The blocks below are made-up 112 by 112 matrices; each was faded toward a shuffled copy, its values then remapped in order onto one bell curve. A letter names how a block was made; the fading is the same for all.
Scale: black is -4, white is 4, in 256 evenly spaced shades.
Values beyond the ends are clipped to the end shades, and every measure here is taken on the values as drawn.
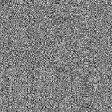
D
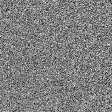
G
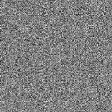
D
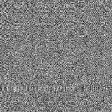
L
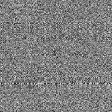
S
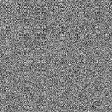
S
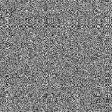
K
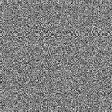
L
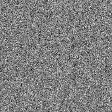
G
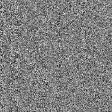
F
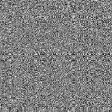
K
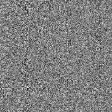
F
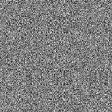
D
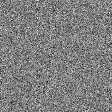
G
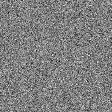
G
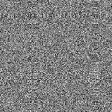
D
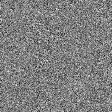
G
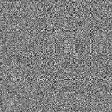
K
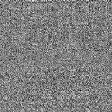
D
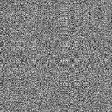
L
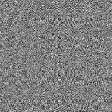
L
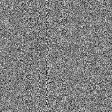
F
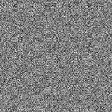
L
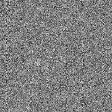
F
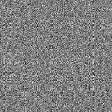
K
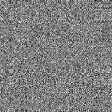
L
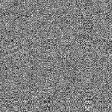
K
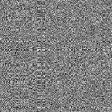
K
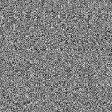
S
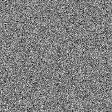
G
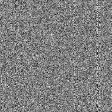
F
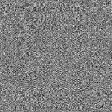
L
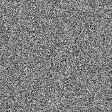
G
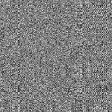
K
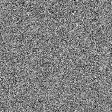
G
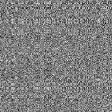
K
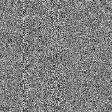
F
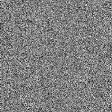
F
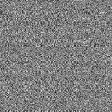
L
